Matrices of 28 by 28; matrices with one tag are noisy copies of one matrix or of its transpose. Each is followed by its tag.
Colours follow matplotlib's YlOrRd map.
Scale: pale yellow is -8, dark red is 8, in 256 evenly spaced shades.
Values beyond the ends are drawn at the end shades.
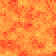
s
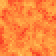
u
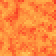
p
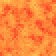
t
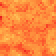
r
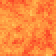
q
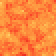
t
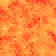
u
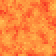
s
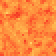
p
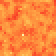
p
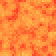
p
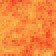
q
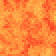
r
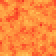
p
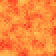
s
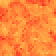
u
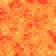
u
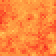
q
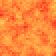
s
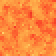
t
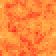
t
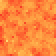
u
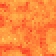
r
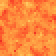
u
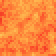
q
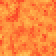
p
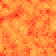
p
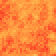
q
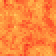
r
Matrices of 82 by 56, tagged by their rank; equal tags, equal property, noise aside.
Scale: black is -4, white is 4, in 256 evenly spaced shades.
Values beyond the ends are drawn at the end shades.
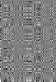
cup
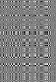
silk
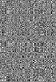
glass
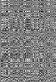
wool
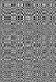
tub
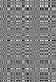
silk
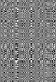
cup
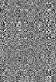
glass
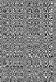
cup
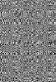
glass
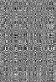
wool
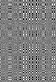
silk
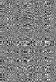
wool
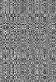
cup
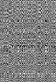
wool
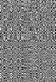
wool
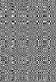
tub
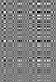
silk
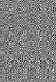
wool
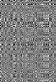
wool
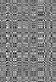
tub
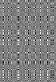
silk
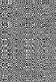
wool
